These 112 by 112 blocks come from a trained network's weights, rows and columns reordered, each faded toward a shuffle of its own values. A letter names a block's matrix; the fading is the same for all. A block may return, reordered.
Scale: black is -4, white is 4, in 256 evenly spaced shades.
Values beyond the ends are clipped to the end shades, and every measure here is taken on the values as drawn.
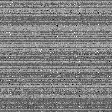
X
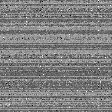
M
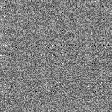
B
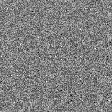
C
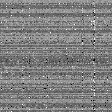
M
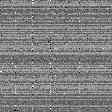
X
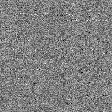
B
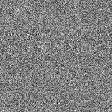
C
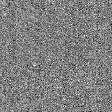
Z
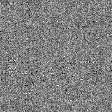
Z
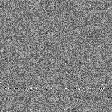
C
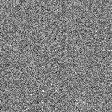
C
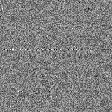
C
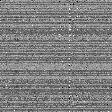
X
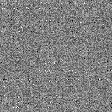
Z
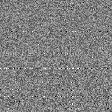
B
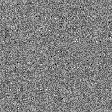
B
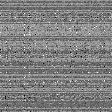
M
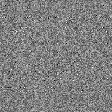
B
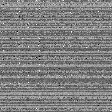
X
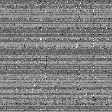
M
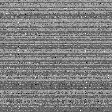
X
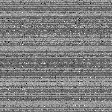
X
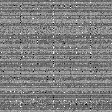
M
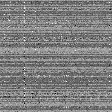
X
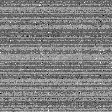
X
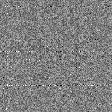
B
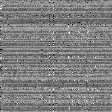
M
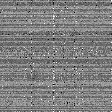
M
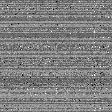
M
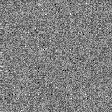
B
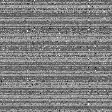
X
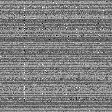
X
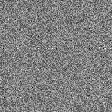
C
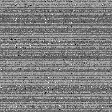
X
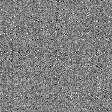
Z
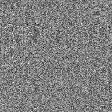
C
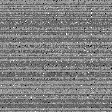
M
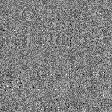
B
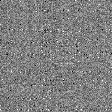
Z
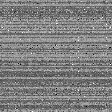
M
